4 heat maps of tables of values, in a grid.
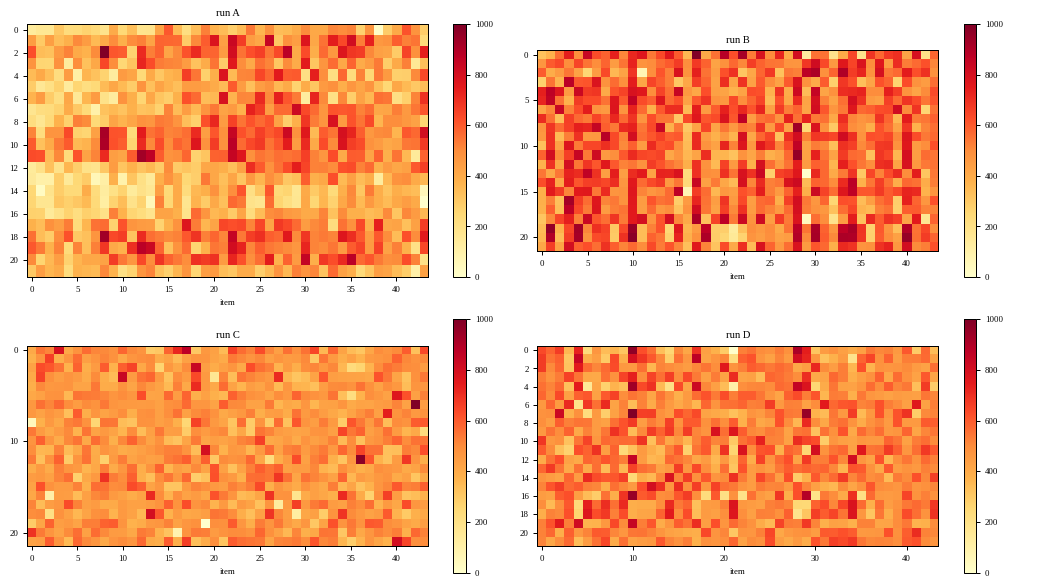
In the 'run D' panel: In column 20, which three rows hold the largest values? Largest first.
2, 11, 5
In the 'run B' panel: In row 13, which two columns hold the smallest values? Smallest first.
29, 16
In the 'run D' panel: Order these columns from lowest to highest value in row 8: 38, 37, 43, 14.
38, 37, 43, 14
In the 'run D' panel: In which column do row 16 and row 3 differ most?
34
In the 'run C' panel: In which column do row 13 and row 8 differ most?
0
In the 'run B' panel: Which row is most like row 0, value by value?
18
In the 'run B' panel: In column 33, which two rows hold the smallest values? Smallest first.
0, 18
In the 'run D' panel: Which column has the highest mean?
10
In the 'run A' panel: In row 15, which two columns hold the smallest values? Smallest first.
43, 13
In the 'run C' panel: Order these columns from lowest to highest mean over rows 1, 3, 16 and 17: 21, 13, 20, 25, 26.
20, 25, 21, 26, 13
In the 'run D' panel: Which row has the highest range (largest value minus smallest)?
0
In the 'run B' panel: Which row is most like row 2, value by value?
1
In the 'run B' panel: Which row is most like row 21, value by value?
12
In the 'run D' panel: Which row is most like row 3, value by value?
8
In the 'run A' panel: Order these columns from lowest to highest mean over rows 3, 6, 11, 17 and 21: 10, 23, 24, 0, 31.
10, 0, 24, 31, 23
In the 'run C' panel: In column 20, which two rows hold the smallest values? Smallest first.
3, 12
